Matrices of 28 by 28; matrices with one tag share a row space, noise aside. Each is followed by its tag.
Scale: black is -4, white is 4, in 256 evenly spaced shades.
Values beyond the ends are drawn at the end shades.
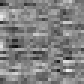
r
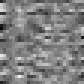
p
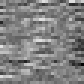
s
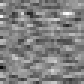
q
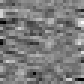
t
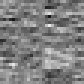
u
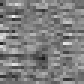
r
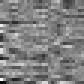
r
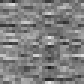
u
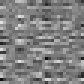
p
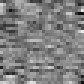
t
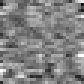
t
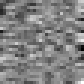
t
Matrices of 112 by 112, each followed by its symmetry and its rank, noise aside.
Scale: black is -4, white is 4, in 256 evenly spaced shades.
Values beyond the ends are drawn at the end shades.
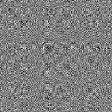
symmetric, rank six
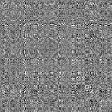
symmetric, rank five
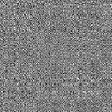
no symmetry, rank seven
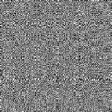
no symmetry, rank seven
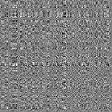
antisymmetric, rank six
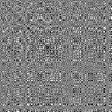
symmetric, rank five
